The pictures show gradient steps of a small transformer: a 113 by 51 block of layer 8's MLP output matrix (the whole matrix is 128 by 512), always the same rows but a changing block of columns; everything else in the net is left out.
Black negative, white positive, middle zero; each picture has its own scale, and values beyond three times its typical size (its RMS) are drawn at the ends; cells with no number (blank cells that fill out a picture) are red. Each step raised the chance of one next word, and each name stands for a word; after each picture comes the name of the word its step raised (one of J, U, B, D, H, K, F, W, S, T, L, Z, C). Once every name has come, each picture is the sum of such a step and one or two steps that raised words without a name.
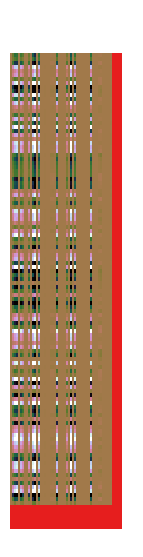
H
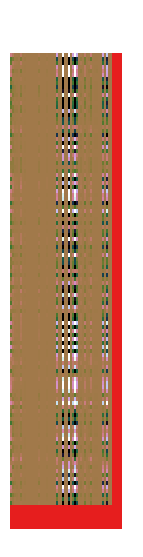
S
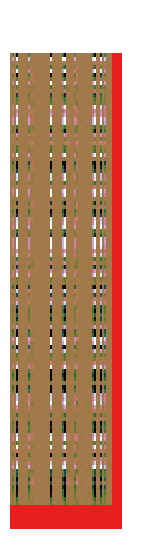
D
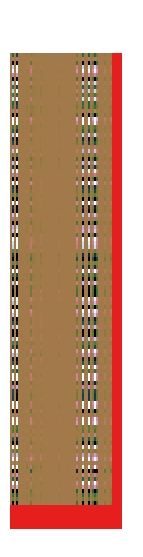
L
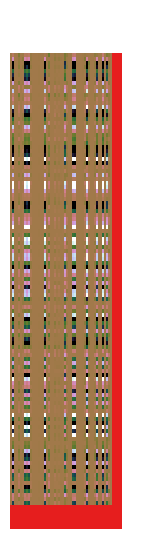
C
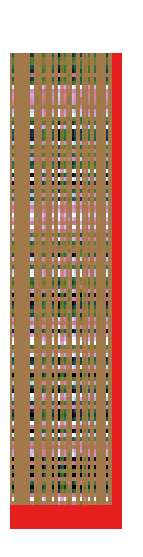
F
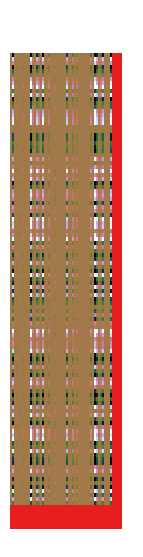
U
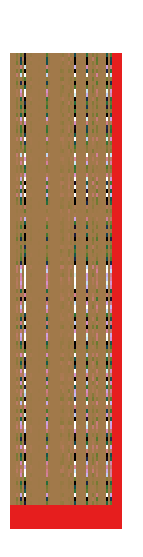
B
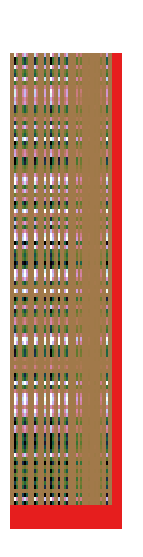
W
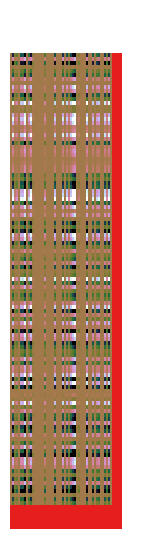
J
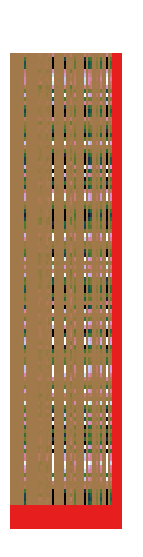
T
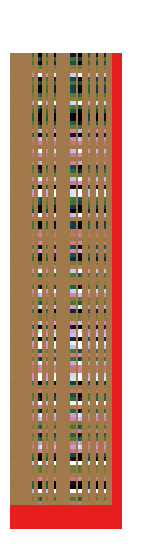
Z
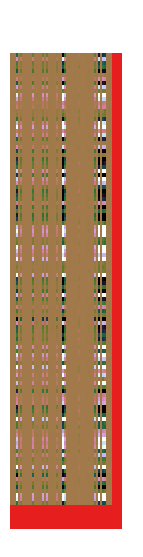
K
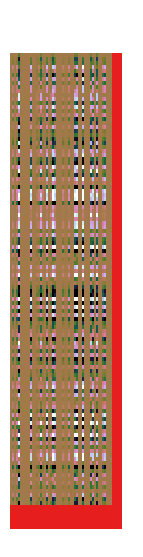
F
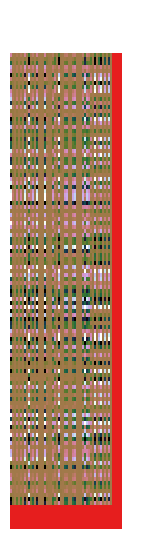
B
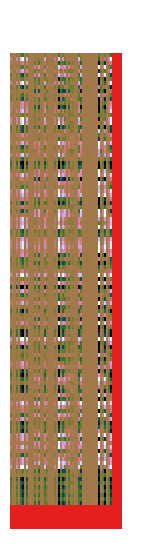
D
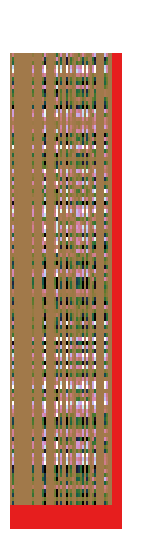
S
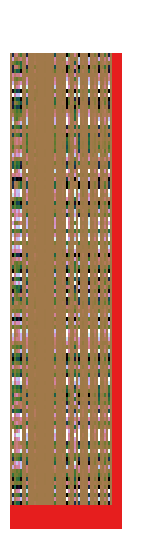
U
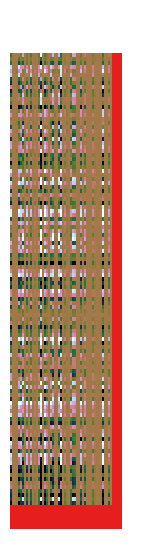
W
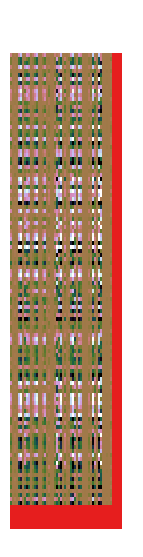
W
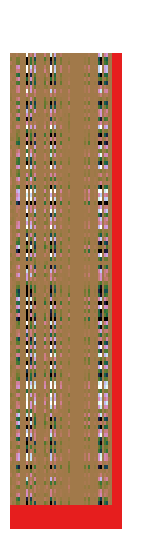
S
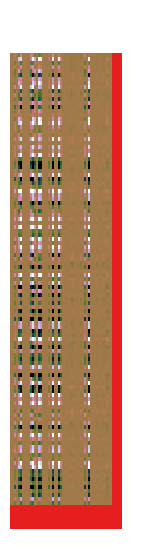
D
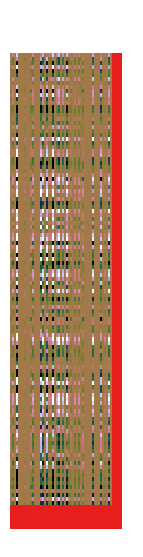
W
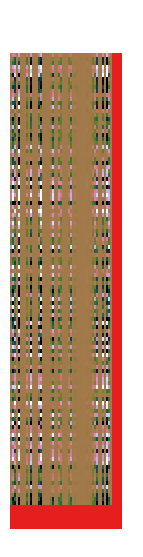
S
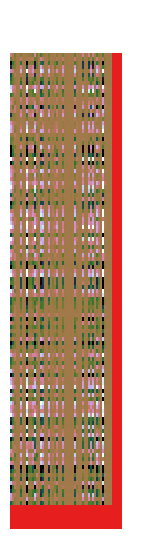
C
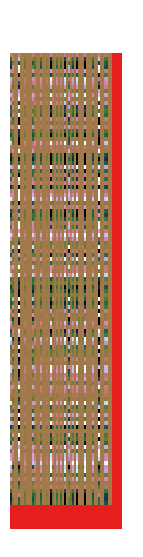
T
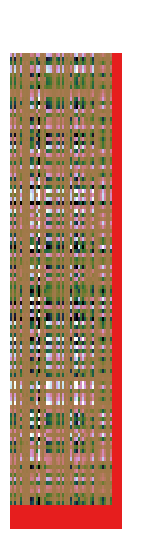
S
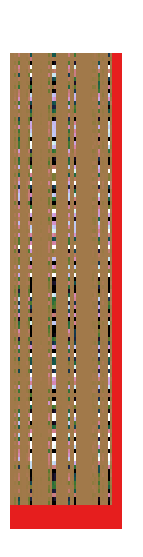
K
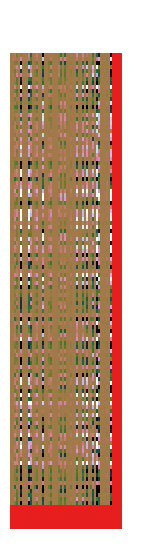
J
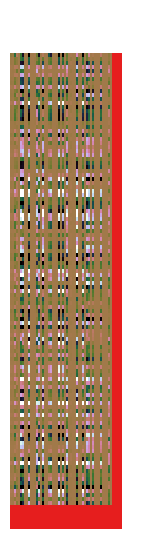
Z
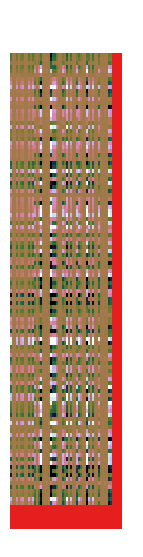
F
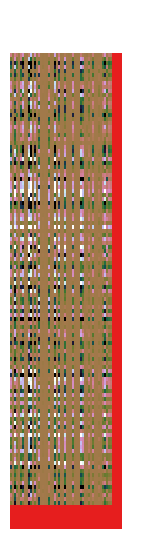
C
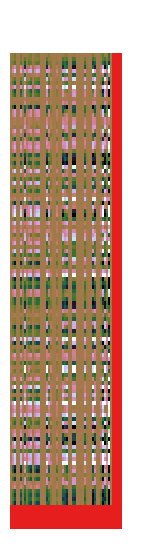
T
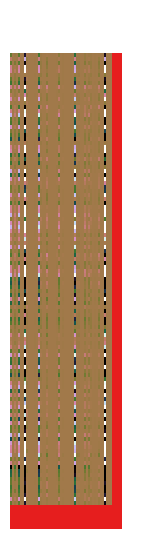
F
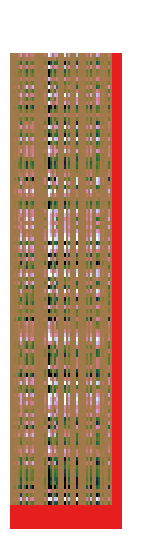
W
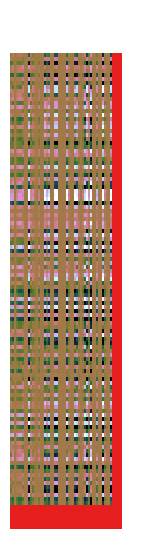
J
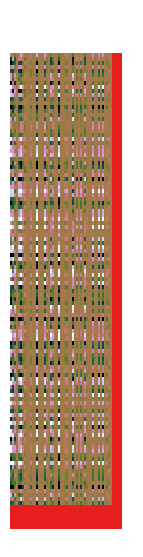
B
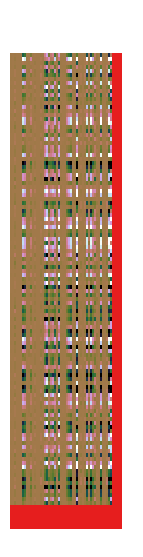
D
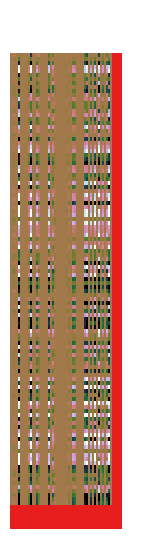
H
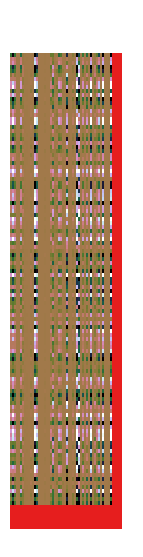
U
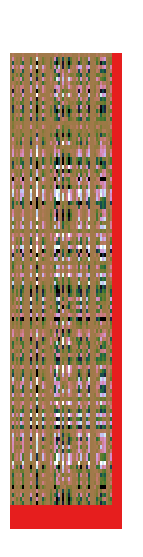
T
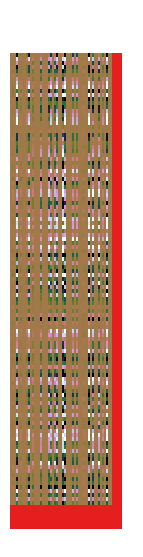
U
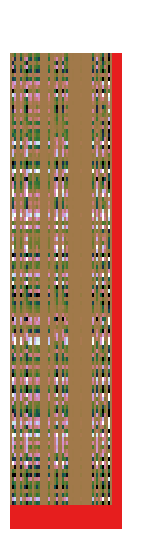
F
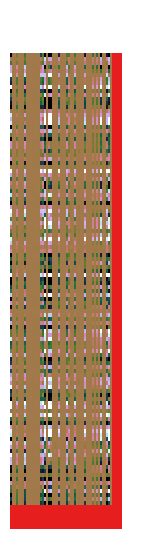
U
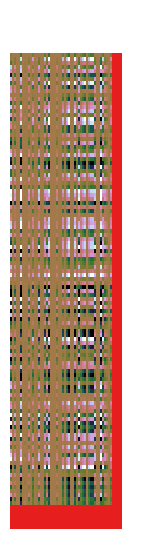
D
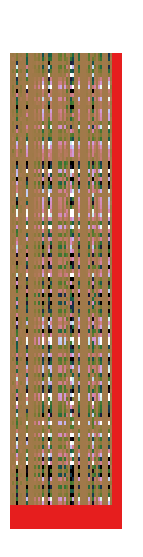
F
